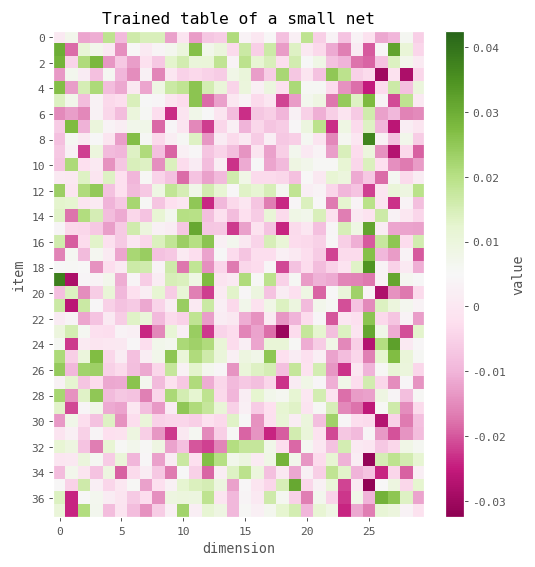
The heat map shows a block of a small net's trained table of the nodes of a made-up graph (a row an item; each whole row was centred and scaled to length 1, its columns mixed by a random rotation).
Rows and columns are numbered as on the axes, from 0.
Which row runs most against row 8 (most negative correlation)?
33
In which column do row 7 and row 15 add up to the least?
27
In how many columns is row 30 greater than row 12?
11
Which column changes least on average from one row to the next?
5
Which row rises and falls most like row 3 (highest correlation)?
30
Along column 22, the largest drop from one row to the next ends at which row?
31
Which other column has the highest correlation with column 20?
1
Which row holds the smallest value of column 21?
20
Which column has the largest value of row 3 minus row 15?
18
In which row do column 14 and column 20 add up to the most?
0
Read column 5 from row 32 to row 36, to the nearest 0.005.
0.005 0.01 -0.02 0 0
